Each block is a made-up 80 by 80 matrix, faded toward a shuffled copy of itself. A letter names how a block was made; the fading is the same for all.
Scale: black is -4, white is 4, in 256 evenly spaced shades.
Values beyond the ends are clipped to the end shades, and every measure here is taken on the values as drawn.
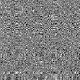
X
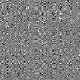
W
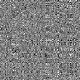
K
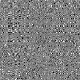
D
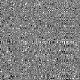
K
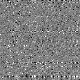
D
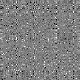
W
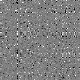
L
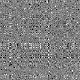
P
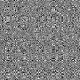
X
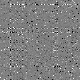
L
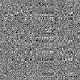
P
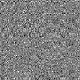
P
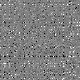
L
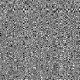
K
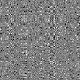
W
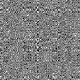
X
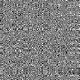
X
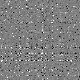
L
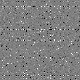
L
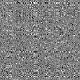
P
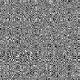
X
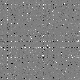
L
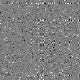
L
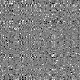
W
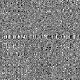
K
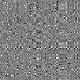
W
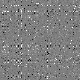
L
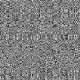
X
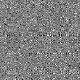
D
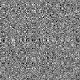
K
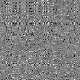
W
